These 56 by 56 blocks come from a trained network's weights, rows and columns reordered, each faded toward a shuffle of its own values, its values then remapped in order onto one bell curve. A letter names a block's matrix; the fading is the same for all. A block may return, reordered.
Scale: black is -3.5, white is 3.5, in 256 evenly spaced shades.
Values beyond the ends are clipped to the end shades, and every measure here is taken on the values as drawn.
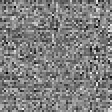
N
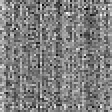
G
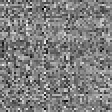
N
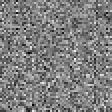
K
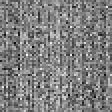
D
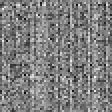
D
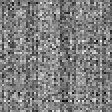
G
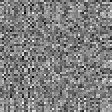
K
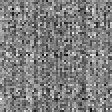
G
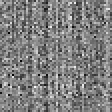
D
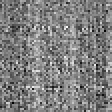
D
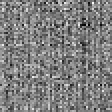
G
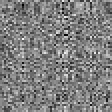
K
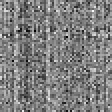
D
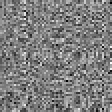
K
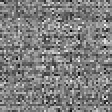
N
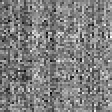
G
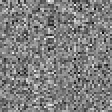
K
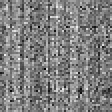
D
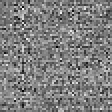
N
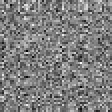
K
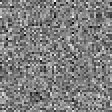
K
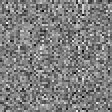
K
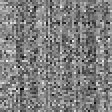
G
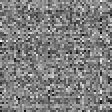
N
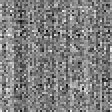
D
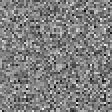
K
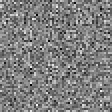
K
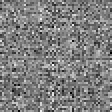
N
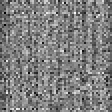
G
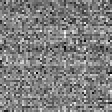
N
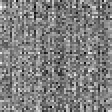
D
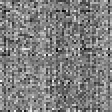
G
